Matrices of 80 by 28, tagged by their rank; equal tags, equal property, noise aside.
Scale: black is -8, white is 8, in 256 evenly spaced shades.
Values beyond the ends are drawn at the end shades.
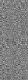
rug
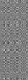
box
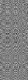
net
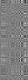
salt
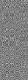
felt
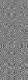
net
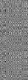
felt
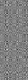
net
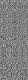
rug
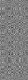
net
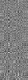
net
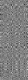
net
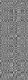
box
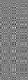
salt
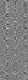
net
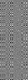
salt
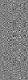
felt
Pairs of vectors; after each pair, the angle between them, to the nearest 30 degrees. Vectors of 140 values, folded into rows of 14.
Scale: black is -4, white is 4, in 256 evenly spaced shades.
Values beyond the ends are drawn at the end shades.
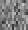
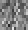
150 degrees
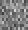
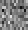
120 degrees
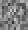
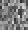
150 degrees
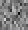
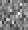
150 degrees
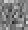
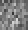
120 degrees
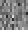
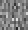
150 degrees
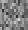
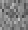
30 degrees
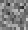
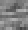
90 degrees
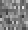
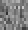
30 degrees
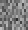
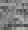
60 degrees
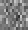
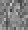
120 degrees
